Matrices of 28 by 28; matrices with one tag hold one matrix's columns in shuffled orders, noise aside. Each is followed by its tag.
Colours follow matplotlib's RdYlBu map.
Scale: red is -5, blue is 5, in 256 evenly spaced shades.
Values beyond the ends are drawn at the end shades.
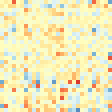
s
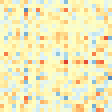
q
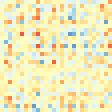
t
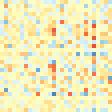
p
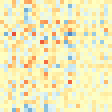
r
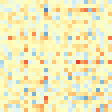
q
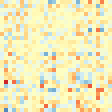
s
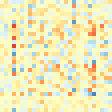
p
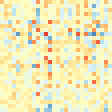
r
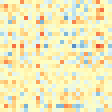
t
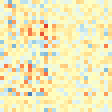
p
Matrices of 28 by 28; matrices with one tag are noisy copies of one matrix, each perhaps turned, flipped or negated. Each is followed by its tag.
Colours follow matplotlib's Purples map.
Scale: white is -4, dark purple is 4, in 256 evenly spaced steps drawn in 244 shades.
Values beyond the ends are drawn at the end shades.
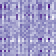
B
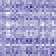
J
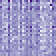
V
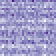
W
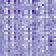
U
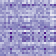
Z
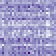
J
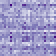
Z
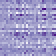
U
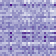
Z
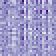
U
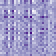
U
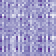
B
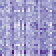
Z
